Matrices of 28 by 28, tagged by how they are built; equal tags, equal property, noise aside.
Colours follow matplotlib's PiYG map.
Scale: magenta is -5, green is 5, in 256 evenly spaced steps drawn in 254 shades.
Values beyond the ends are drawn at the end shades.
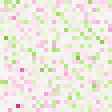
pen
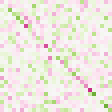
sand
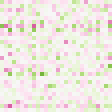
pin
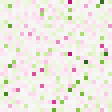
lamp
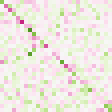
sand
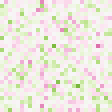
pen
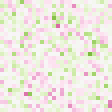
pen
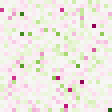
lamp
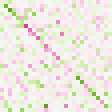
sand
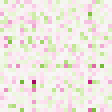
pin
